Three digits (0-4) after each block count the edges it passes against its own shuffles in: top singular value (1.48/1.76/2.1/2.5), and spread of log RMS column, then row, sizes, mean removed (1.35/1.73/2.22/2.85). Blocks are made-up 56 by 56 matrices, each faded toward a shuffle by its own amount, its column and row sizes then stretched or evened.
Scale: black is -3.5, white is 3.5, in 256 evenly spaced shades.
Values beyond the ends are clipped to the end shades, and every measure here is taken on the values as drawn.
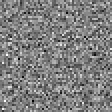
2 0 0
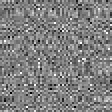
4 1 2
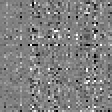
1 4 3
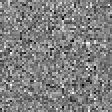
0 2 1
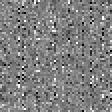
0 4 0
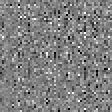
2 3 1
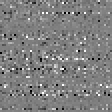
0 1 4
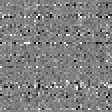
1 2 4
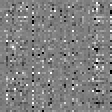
2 4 2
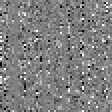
0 4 1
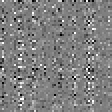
3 4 2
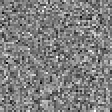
1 0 0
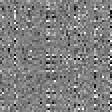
4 4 2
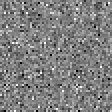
0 0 2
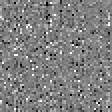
1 2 0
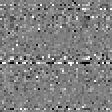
3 0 3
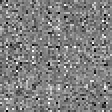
1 3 1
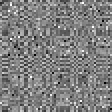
4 0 0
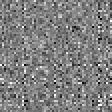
3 3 2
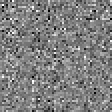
1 3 2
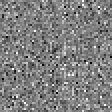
1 1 1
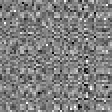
4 2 0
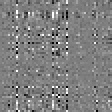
4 4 3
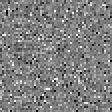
2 0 0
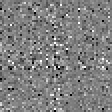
1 3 2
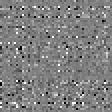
1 2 4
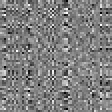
4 4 2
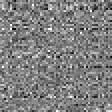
3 0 3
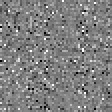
0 2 1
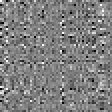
3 4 2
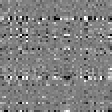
4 3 4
